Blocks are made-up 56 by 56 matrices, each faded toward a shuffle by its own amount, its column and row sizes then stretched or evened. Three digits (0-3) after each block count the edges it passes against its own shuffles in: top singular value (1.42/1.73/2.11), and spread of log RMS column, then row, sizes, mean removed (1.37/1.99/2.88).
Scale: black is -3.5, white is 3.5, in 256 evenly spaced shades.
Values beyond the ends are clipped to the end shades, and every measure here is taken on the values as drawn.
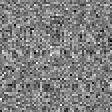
3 0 1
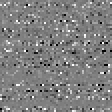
0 0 3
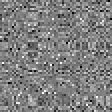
3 0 0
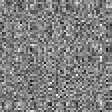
3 2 0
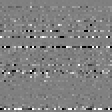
2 0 3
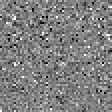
1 1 1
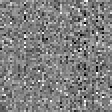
0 2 0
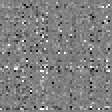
1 2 2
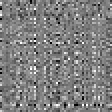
3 3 2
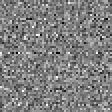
0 0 2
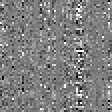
1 3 0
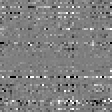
2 1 3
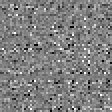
1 1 2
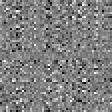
3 2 2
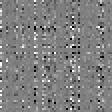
2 3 2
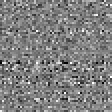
1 0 3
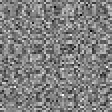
3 1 0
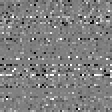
2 0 3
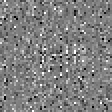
1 2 0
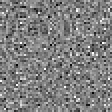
3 1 0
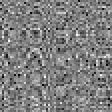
3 1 1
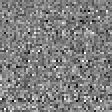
0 0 2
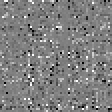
0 2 2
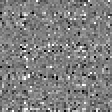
2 1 2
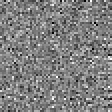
1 1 1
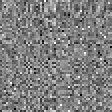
3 1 0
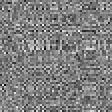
3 0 2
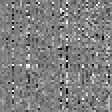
2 3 1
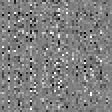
1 3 1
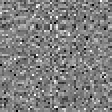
3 1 0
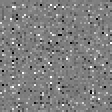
0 1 1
